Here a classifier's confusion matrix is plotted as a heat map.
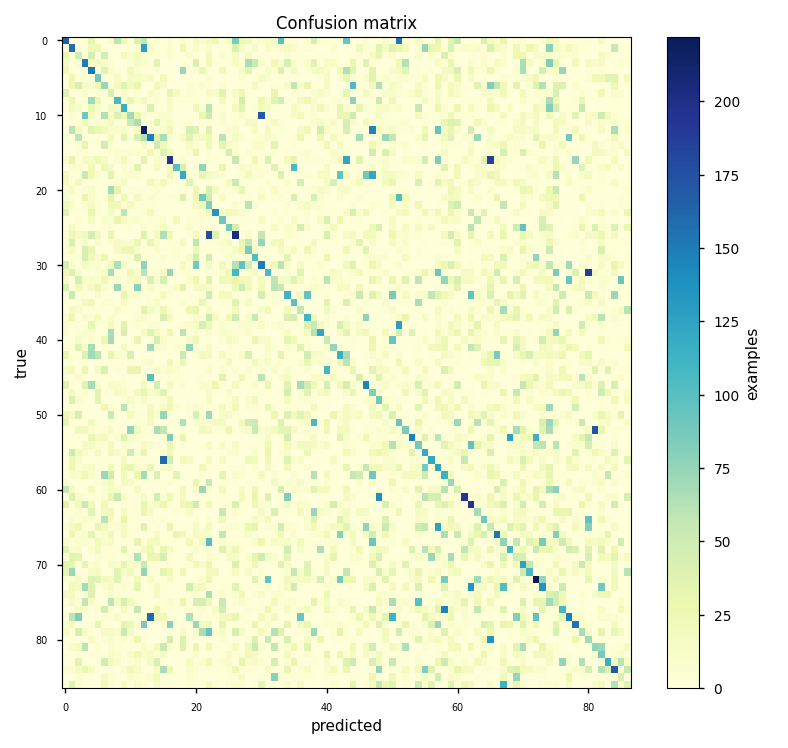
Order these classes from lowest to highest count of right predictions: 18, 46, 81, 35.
81, 35, 18, 46
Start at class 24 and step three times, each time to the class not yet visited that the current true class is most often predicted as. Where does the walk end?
51
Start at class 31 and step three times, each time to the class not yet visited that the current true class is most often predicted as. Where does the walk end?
57
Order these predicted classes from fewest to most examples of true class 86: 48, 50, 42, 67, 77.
42, 77, 50, 48, 67
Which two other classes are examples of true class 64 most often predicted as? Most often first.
80, 6
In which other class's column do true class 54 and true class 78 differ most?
62
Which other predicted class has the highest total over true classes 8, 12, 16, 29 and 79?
65
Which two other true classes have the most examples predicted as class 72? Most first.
53, 77
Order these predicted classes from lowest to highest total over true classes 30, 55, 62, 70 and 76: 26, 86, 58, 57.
86, 57, 26, 58
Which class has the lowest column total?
17
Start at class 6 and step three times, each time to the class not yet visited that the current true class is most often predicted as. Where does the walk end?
50
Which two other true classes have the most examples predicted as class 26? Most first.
31, 0
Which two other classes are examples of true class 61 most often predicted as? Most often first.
48, 34
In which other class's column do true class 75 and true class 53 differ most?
68
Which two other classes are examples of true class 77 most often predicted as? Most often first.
13, 50
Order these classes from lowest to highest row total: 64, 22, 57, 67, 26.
22, 64, 57, 67, 26
